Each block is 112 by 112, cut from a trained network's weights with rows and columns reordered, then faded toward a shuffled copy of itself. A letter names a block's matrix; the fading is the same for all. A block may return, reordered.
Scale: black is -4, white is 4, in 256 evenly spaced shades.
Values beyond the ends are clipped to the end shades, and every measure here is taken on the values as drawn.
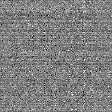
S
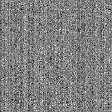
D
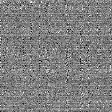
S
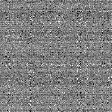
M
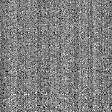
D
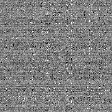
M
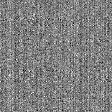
D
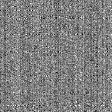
D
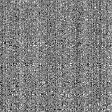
D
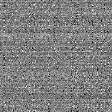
S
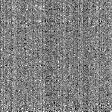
D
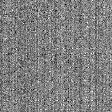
D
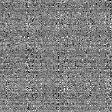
M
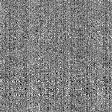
D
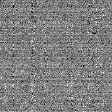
M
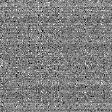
S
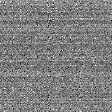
S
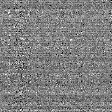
S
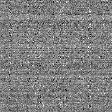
S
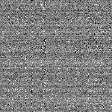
S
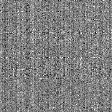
D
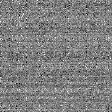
S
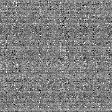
S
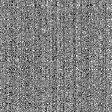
D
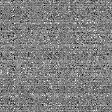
S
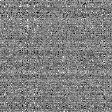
M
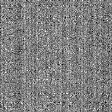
D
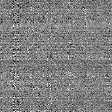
M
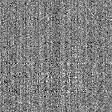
D
